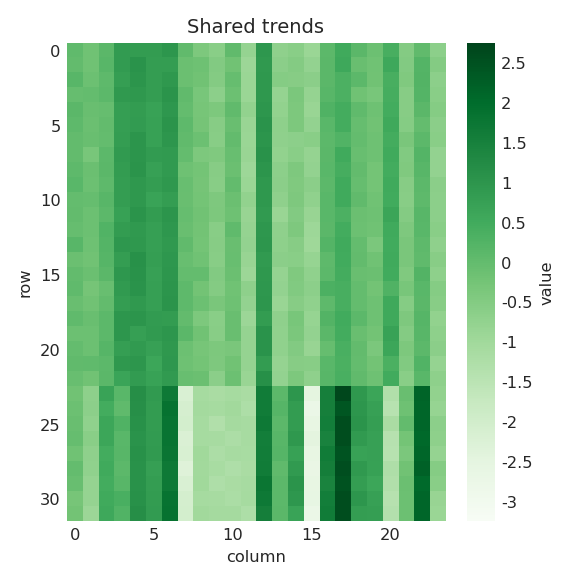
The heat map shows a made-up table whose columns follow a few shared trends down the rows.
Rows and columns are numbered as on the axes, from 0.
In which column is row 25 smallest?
15
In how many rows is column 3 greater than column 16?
23
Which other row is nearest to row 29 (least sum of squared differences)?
28
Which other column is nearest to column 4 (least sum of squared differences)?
5
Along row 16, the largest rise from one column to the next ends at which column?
12
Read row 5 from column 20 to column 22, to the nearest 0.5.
0.5 -0.5 0
